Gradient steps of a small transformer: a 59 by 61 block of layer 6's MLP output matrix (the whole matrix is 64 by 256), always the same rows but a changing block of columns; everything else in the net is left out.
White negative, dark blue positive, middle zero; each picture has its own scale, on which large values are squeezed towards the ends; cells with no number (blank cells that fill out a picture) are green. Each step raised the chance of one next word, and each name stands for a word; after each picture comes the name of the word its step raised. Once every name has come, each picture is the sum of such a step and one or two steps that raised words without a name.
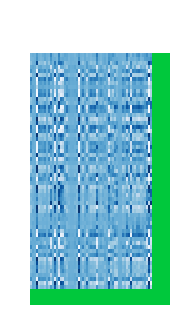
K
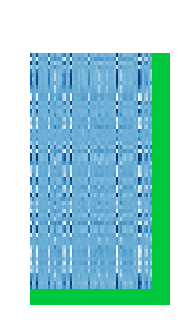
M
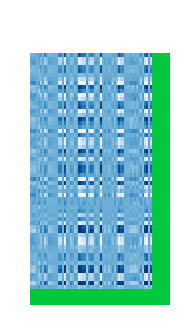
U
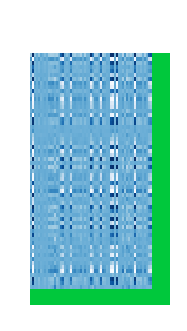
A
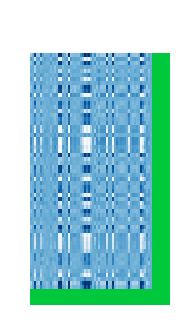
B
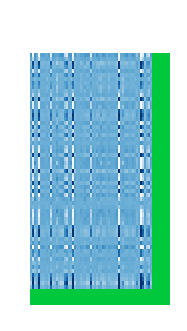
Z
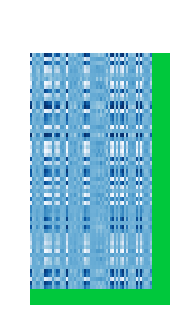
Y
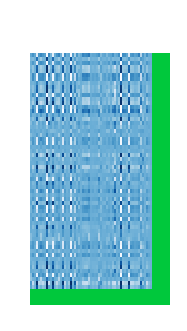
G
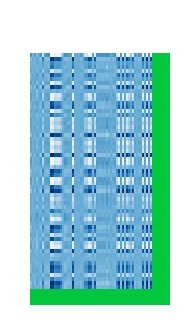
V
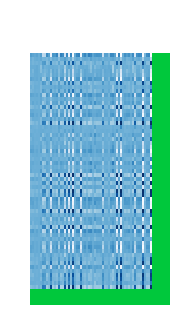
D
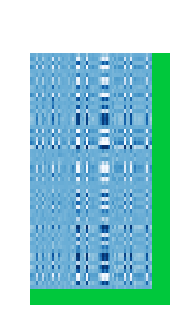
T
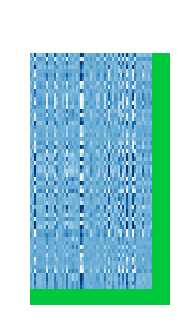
A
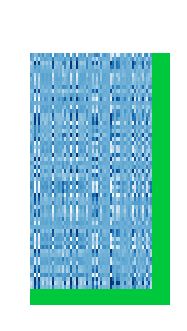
Z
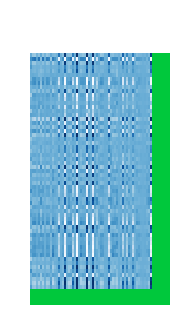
U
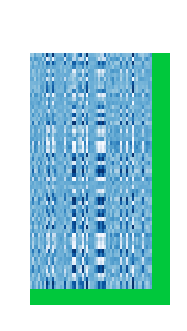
B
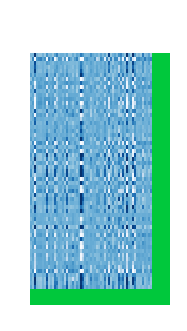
A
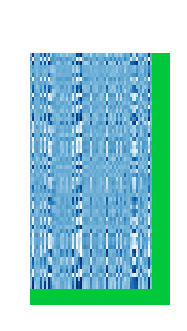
B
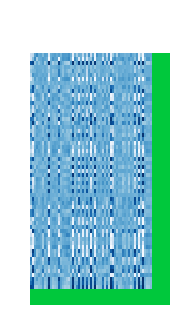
D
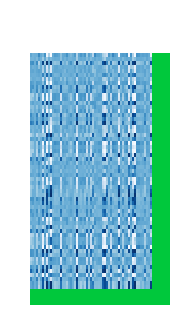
V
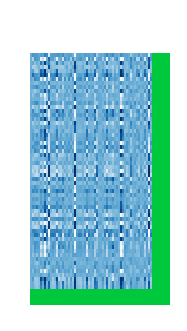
D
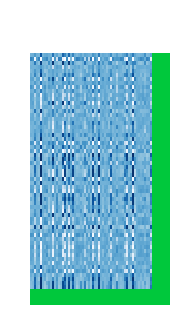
M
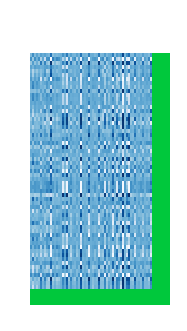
T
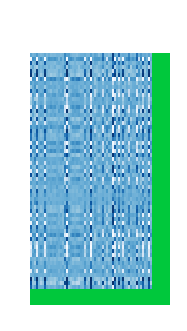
K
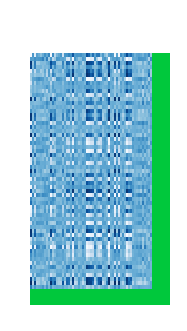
Z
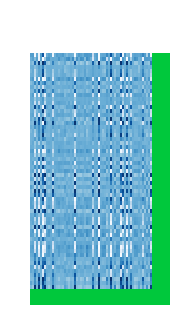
D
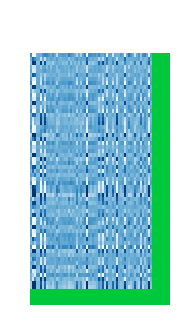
V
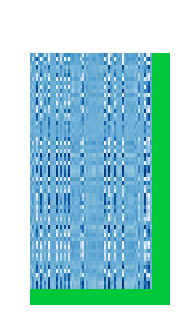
G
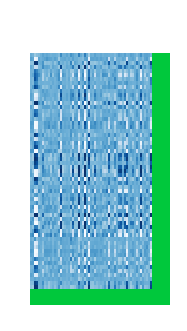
M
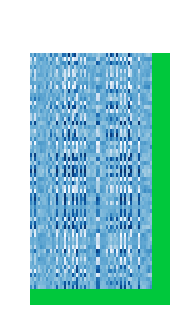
Y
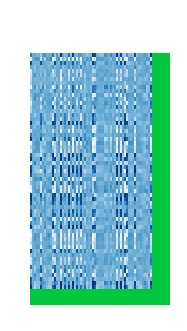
B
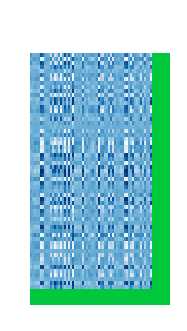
G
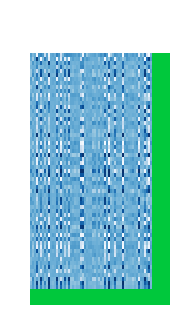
V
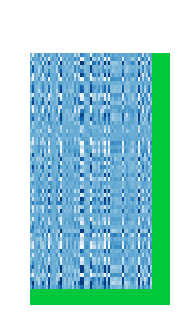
G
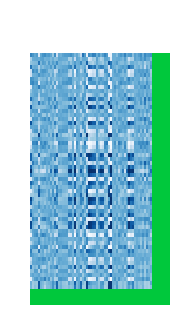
V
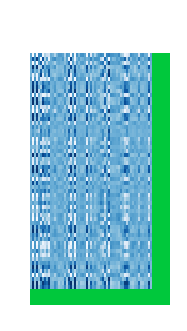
G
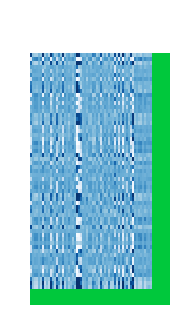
B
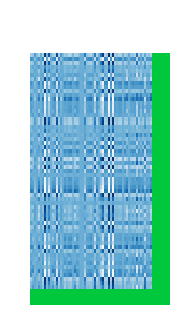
A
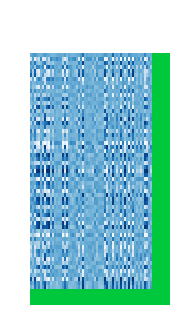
T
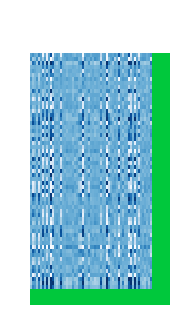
Z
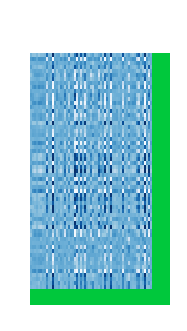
A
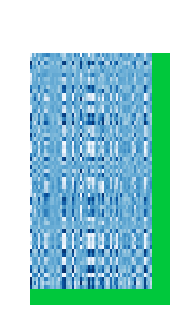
Z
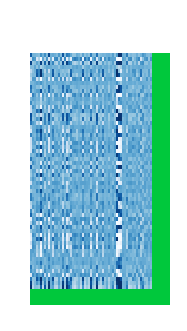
B
